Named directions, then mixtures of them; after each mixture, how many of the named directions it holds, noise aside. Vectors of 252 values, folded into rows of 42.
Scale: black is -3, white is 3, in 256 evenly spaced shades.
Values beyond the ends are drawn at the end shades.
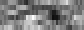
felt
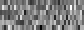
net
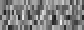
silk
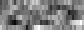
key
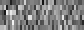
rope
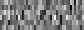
two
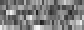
three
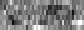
three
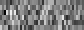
two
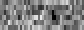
two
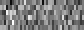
one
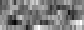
one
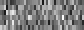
one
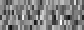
one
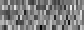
one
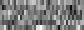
two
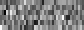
three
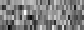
four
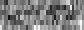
four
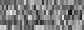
three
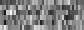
four
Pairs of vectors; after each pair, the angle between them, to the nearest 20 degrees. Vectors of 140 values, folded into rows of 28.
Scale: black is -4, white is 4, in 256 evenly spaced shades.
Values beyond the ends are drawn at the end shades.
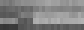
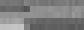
100 degrees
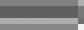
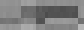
60 degrees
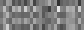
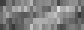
60 degrees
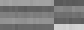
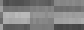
120 degrees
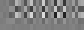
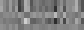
100 degrees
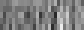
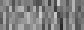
140 degrees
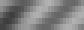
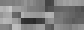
120 degrees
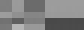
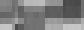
140 degrees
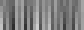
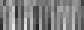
160 degrees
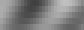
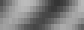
120 degrees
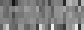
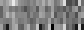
160 degrees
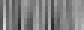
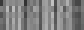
120 degrees
